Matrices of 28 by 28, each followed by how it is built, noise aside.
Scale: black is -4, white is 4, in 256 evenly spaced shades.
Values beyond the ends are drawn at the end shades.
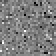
sparse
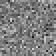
noise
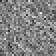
Toeplitz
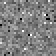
sparse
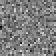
noise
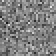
noise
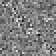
banded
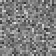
noise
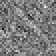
Toeplitz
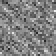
Toeplitz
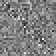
banded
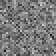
Toeplitz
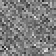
Toeplitz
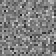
noise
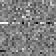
uneven rows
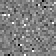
sparse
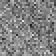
Toeplitz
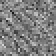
Toeplitz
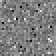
sparse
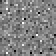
sparse
